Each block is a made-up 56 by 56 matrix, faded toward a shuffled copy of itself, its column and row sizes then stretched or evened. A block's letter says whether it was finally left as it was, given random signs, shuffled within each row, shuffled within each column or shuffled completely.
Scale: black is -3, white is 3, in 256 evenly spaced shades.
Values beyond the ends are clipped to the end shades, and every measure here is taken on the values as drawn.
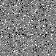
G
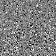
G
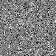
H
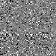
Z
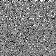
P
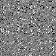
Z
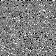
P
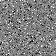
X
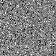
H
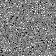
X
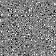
G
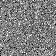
X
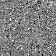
H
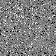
P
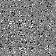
G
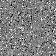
H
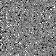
H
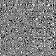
Z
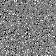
P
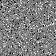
X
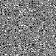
Z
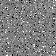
G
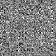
Z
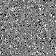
G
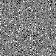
H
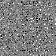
G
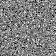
X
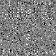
Z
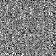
Z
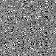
Z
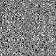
Z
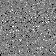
P
